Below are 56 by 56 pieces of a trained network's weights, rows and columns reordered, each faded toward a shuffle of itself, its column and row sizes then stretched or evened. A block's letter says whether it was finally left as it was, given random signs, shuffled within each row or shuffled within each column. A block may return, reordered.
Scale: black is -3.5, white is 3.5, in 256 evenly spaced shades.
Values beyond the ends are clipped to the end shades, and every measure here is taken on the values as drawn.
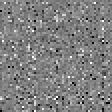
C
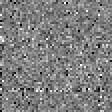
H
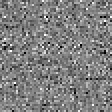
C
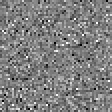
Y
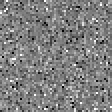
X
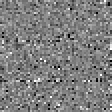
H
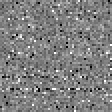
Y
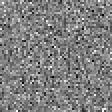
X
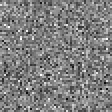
H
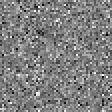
X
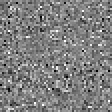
C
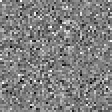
C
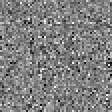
H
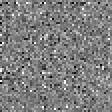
H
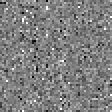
X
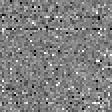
C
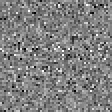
Y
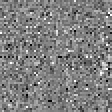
C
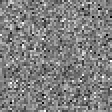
X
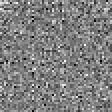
H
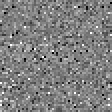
Y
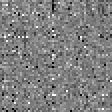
C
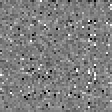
H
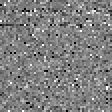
Y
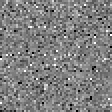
Y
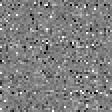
H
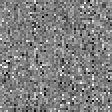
X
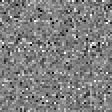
Y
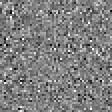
C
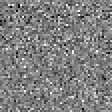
Y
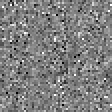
X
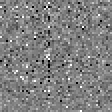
C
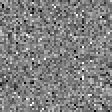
X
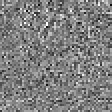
C
